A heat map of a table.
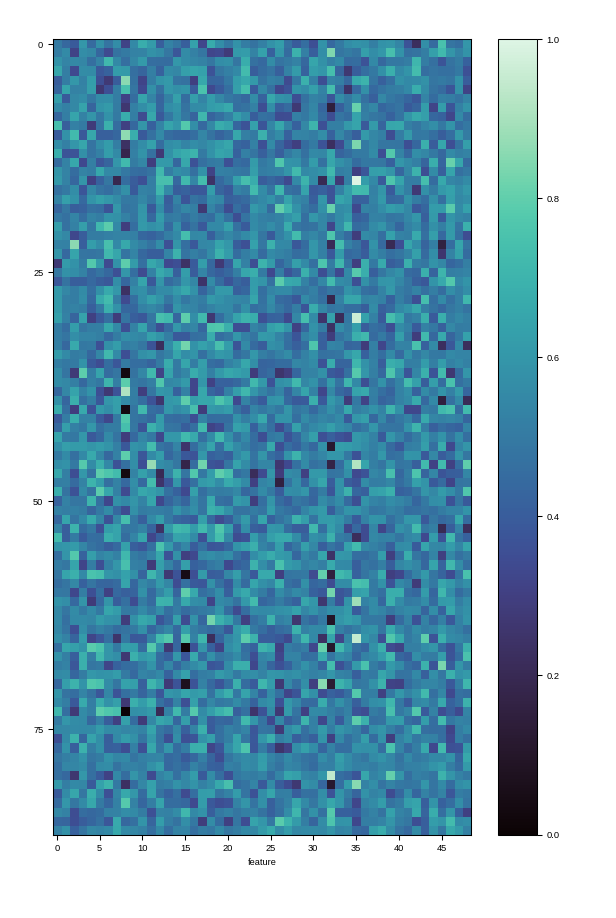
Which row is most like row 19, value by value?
62
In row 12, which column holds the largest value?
39
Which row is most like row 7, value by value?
11
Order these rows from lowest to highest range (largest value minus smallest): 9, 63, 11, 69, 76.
69, 76, 9, 11, 63
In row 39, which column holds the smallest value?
45
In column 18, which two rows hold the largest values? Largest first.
63, 31
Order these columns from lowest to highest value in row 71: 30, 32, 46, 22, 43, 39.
46, 32, 39, 30, 22, 43
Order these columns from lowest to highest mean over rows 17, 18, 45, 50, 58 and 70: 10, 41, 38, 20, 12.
20, 10, 41, 12, 38
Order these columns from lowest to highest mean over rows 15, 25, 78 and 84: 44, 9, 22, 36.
9, 44, 36, 22
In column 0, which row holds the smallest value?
24
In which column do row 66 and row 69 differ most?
15
